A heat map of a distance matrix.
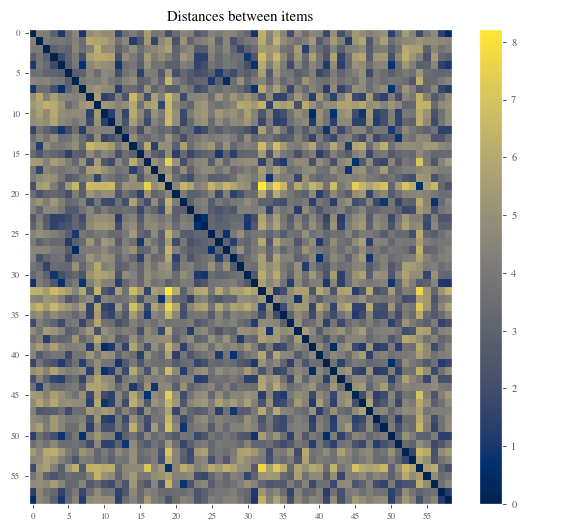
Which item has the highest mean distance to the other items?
19
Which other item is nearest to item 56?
21
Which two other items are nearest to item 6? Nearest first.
27, 25
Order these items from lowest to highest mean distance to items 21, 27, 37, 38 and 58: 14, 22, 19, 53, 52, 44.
22, 53, 52, 44, 14, 19
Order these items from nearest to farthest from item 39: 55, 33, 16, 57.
16, 57, 33, 55
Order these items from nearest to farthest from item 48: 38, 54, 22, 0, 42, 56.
42, 56, 22, 38, 0, 54
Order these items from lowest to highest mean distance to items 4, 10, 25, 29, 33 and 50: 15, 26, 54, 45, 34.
15, 26, 45, 34, 54
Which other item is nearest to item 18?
33
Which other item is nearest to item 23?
24
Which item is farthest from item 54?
32
